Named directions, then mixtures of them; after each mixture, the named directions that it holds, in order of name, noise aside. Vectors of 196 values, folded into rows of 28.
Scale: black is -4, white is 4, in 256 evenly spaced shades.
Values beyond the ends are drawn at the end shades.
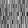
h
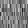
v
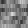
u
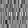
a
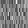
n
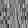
a, h, v.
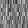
h, n.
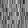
h, n, v.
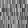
v.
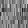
u, v.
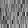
a, h.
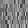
a, h, v.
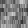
u.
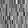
a, h, n.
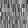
v.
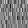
a, h, v.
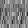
h, u.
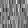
n, v.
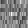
a, u.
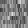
n, u, v.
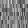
h, v.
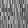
v.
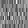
n.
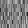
h.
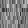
n, u, v.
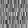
a.
